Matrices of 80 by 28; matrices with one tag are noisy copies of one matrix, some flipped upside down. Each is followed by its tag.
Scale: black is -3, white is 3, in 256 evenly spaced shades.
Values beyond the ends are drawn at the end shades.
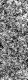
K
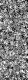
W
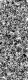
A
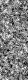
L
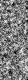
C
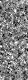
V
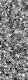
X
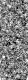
A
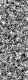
A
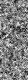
X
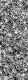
X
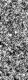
X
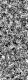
A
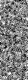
A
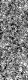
K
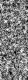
C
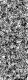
A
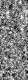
C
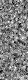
V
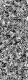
A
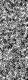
W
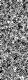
V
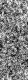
K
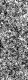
K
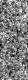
K
